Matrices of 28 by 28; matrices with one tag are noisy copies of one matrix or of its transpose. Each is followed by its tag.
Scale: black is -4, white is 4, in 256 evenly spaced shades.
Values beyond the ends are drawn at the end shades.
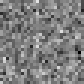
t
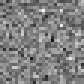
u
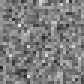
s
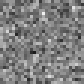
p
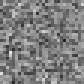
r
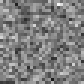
t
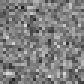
p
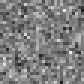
t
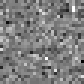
p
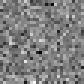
u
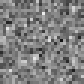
p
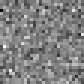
p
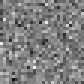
r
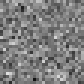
p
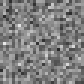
s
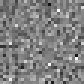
u
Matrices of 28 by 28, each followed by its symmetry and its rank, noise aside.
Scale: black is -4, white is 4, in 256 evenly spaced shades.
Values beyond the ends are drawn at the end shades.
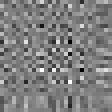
antisymmetric, rank two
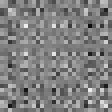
symmetric, rank two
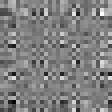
antisymmetric, rank two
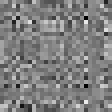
no symmetry, rank three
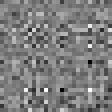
symmetric, rank three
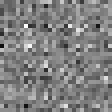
no symmetry, rank four
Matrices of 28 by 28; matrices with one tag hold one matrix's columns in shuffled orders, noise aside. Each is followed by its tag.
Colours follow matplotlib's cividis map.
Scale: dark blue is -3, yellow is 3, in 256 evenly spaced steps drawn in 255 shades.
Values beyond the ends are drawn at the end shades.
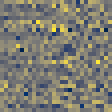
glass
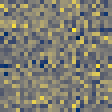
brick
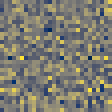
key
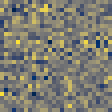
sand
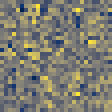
sand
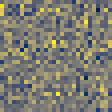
sand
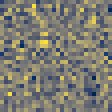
sand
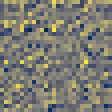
glass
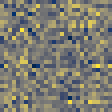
brick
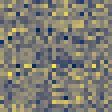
brick
